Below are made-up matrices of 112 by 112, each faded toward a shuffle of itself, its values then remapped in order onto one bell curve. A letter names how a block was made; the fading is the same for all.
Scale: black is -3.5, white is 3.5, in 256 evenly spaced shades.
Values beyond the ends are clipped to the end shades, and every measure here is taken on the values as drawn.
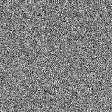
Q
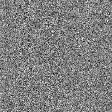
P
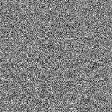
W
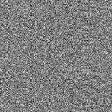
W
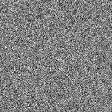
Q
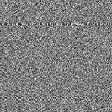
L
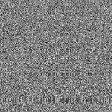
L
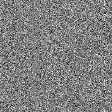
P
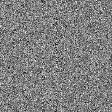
P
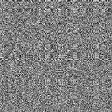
L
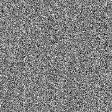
P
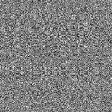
L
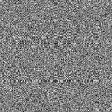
L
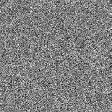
Q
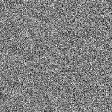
Q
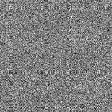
W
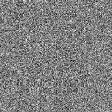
Q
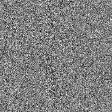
P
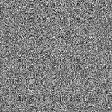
W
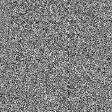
P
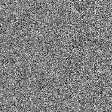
P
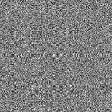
L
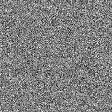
Q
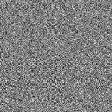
L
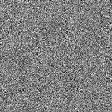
Q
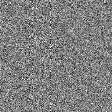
P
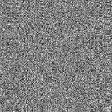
W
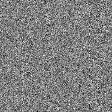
P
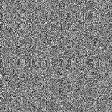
W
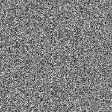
P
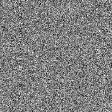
P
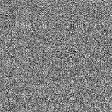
W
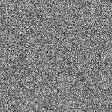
Q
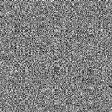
L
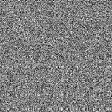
W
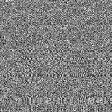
L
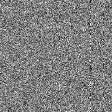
P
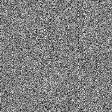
P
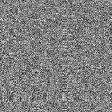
W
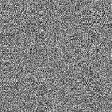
W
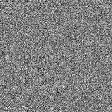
Q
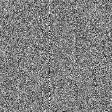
P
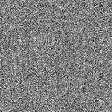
Q
